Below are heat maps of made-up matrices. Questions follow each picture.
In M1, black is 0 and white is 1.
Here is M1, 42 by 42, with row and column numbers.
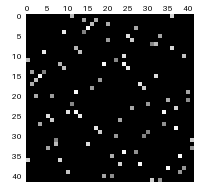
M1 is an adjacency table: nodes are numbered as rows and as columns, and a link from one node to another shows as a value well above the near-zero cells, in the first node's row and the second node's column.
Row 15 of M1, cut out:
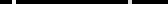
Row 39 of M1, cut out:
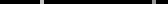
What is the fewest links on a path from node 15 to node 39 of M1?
6
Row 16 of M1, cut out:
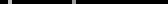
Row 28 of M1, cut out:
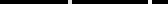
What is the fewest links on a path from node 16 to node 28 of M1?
7
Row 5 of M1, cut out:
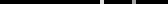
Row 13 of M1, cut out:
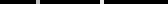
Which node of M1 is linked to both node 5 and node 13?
node 25
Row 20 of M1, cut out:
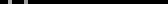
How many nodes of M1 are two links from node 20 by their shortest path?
2
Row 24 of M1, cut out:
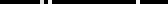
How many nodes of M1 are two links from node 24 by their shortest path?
4
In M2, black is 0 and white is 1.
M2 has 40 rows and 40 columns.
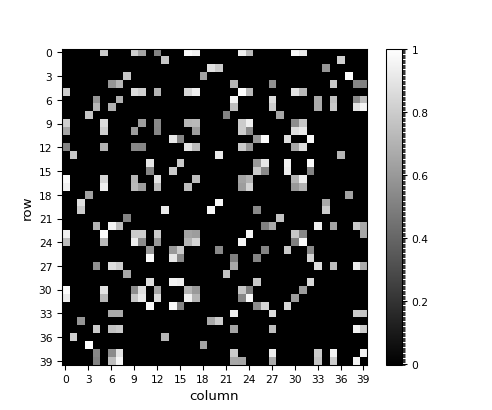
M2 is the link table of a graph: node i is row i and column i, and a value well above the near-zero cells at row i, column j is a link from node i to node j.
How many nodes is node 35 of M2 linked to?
7
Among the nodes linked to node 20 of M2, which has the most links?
node 25
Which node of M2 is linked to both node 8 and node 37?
node 3
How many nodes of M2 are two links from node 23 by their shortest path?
8
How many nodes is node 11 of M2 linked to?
6
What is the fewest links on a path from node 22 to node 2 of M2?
4
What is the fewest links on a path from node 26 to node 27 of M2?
2
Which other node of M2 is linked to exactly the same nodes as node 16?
node 10
